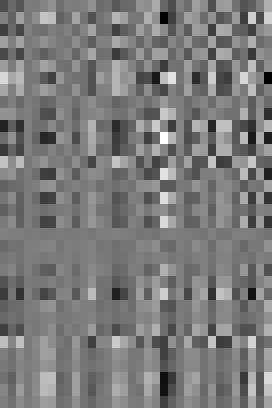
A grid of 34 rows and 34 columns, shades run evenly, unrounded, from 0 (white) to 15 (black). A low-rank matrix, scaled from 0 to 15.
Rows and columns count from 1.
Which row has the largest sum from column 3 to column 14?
12
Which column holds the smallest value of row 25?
21
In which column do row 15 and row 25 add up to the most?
32
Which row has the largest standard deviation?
7
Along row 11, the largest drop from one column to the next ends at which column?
28
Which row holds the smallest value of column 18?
11
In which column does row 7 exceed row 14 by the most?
34
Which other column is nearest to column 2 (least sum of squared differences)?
13
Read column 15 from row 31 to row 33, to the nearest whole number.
7 6 5
